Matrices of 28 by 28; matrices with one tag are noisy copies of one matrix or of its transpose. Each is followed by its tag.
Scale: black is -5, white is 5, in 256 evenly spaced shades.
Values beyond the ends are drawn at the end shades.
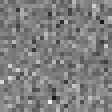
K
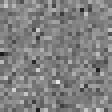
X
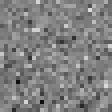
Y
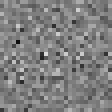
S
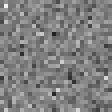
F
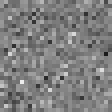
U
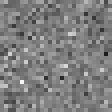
U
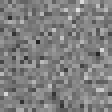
K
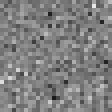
K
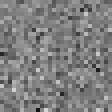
X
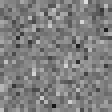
U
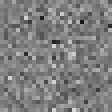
S
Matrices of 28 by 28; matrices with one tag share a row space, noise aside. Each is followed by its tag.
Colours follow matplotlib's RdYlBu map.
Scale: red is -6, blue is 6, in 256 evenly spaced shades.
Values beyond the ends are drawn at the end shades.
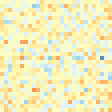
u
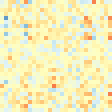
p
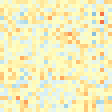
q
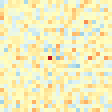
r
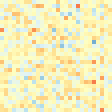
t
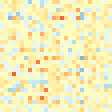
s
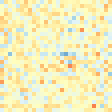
q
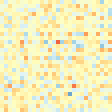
u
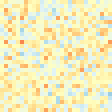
u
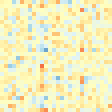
s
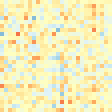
t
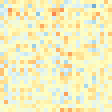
t
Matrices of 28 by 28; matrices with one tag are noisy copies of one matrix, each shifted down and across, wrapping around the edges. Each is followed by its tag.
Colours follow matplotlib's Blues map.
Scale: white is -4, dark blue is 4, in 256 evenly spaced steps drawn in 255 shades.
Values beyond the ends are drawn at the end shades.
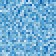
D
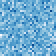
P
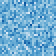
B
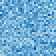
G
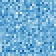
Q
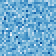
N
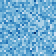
P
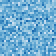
N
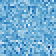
N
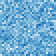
G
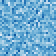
D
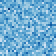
D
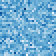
D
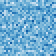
D
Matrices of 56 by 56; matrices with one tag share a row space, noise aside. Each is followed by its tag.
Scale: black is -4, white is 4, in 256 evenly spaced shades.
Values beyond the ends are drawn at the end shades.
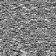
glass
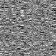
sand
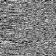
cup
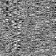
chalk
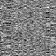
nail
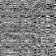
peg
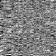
nail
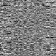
nail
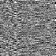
chalk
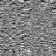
sand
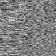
cup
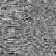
cup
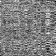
peg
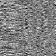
cup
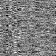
chalk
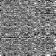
peg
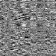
glass
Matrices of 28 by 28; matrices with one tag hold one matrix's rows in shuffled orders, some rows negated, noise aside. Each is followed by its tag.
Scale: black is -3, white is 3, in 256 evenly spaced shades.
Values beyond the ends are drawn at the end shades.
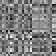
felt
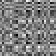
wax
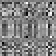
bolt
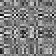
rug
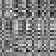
wax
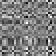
bolt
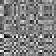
rug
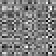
bolt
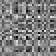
wax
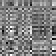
felt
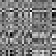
felt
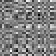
wax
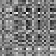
wax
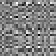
wax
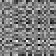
wax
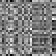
felt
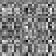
bolt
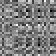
wax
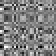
rug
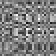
wax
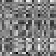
wax
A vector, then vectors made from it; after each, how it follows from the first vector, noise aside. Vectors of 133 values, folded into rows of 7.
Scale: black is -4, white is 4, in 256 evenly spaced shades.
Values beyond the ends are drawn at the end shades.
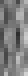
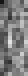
reversed, negated.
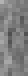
reversed, shrunk.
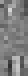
wrapped around, partly zeroed.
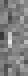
reversed, negated, partly zeroed.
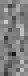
wrapped around, negated, partly zeroed.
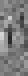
reversed, partly zeroed.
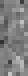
reversed, negated, partly zeroed.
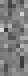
wrapped around, partly zeroed.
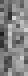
reversed, negated.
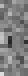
reversed, partly zeroed.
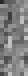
reversed, negated, partly zeroed.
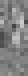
wrapped around, partly zeroed.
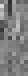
wrapped around, negated, partly zeroed.
